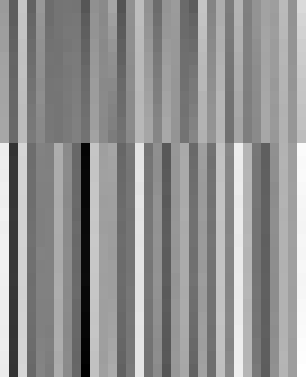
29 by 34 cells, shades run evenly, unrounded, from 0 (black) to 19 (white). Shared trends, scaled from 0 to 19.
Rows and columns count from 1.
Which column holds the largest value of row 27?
34
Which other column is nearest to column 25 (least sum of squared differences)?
32
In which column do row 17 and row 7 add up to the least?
10
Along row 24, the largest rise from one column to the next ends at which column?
11
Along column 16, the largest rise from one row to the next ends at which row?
12
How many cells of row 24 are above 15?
5
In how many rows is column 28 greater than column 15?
18
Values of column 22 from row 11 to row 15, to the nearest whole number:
10 8 8 8 8
